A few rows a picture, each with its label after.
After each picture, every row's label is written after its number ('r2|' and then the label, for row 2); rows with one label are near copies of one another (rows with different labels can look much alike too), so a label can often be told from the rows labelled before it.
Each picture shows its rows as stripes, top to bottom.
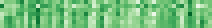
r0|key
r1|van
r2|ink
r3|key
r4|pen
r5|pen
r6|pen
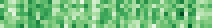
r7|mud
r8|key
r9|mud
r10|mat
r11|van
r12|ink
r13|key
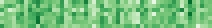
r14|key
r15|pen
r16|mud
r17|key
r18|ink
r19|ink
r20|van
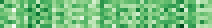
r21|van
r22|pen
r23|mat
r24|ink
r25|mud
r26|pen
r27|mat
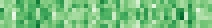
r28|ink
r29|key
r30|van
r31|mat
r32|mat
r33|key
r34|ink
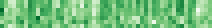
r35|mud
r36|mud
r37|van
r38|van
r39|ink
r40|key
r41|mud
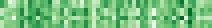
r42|mud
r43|mud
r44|key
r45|key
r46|mat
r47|key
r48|key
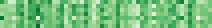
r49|mud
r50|key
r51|ink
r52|key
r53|van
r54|key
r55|ink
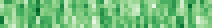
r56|pen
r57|key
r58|ink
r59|ink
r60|van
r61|van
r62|mud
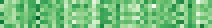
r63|van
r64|key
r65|ink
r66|van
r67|ink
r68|van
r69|pen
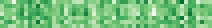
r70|mat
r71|pen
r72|key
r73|key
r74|mat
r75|pen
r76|mud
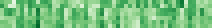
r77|mat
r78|mud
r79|pen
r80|pen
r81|key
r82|ink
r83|ink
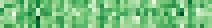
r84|key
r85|pen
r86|van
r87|mat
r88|ink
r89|ink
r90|pen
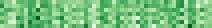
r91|mat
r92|van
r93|pen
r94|mud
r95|ink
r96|mud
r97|key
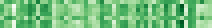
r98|pen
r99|mat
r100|mat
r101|mat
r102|pen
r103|mat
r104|mat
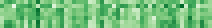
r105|pen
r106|mat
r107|ink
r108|ink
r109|key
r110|pen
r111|pen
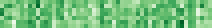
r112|ink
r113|pen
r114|van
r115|van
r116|pen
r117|mat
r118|mat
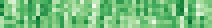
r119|mud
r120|van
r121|mat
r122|van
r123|pen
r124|key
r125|pen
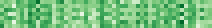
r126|ink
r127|mat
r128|pen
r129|mud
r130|pen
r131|mat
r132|van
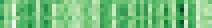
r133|van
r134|mat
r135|mat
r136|mat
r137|van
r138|mat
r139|mat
